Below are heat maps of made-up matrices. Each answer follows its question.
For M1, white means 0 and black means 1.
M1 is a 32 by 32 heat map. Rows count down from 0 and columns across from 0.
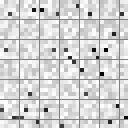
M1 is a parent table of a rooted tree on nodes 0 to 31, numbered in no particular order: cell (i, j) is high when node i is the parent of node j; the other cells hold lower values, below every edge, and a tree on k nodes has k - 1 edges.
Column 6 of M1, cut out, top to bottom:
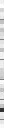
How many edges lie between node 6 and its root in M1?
6
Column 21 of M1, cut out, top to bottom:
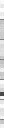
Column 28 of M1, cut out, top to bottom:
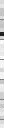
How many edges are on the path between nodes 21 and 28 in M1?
8
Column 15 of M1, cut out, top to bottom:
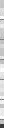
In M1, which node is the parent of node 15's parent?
29
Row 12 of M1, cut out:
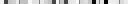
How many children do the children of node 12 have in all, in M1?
4
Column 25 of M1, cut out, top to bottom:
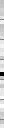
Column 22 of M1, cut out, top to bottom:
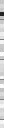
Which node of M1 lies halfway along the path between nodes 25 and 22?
31
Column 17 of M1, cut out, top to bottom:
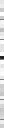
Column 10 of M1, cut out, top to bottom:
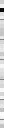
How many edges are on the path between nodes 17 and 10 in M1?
4
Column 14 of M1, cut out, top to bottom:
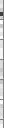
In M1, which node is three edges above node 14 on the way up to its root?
26
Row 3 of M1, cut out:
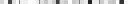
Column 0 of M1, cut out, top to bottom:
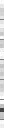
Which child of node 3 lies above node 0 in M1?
30
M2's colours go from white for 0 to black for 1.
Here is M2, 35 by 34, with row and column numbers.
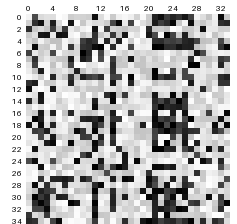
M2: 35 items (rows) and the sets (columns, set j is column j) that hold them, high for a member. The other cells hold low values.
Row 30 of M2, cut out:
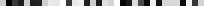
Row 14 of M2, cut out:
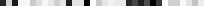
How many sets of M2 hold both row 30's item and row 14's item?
7
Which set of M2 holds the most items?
21
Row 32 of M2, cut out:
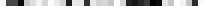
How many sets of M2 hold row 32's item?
12
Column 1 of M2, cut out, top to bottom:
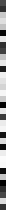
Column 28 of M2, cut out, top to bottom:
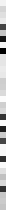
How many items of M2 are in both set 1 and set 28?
3
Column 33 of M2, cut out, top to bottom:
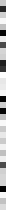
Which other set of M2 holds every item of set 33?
14
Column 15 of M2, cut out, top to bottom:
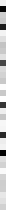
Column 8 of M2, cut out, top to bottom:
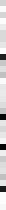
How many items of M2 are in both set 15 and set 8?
0
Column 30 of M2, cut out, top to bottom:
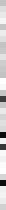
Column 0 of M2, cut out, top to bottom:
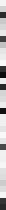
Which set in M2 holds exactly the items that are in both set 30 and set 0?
18
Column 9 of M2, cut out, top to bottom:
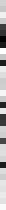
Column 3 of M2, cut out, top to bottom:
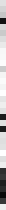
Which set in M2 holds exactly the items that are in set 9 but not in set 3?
10
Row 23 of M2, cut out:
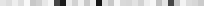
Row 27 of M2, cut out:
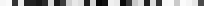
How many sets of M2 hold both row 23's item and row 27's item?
3
